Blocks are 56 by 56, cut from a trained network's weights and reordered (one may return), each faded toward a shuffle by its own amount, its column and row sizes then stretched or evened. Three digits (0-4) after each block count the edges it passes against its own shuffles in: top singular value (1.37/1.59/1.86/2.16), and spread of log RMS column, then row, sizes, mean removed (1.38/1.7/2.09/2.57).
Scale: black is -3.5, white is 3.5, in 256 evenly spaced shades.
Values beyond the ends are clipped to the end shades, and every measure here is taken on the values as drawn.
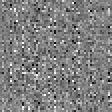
0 4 1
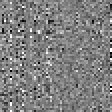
1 4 1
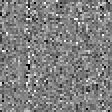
0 3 0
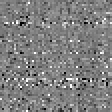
0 0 4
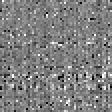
2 0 3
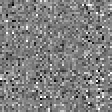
0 4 3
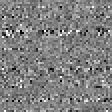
0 1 4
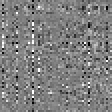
3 4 3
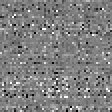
0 0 4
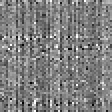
4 2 3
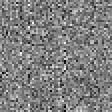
2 3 0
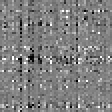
3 3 4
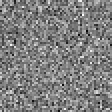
2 0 0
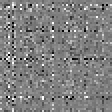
1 4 4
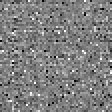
0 0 1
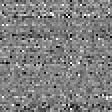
1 0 4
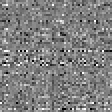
2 2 4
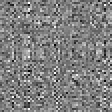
4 3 2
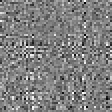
4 3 4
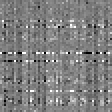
4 0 4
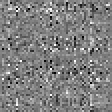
2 4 3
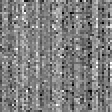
4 4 1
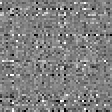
2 2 4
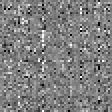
0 4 2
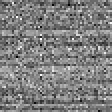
3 1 1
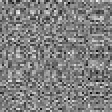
4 2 3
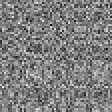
4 0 1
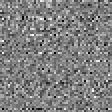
2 1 4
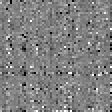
1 3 3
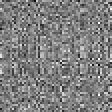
3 4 1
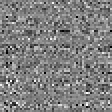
2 1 4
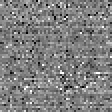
1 0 2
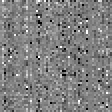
1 4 1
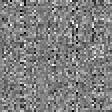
2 4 0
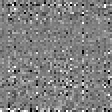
2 4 4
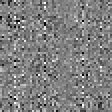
2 4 3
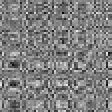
4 2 4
